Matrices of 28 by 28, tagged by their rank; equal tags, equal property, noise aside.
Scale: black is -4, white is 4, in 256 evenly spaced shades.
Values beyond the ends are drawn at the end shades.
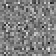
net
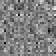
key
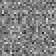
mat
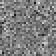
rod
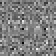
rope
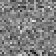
rope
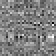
key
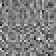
rope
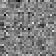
rope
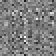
key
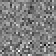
net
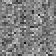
mat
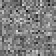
net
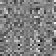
key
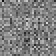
net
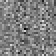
mat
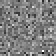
rod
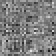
rope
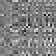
key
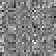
key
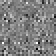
rope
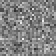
rod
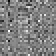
rope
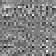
key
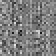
key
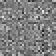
key
